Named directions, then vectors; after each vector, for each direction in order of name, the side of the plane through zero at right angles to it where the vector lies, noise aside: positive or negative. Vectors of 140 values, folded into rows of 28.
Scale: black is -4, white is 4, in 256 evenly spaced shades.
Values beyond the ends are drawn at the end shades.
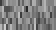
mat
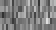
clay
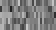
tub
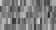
positive, negative, positive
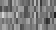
negative, positive, positive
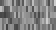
positive, positive, negative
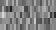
negative, positive, positive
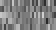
negative, negative, positive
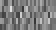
positive, negative, negative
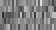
positive, negative, negative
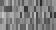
negative, positive, positive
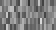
negative, negative, negative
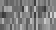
positive, negative, negative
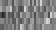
positive, negative, negative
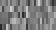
negative, negative, negative
